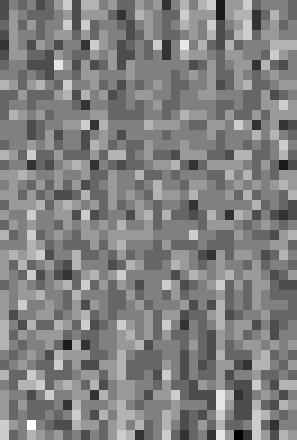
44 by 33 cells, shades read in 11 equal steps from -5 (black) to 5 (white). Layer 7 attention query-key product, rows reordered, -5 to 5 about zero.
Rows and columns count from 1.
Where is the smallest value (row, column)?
44, 27
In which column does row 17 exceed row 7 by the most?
9
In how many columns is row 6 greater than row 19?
8
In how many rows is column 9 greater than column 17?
18
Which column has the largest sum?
4
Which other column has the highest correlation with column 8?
24
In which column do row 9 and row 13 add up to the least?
29
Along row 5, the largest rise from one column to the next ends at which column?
11
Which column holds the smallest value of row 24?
31
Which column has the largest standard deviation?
25
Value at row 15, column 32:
3
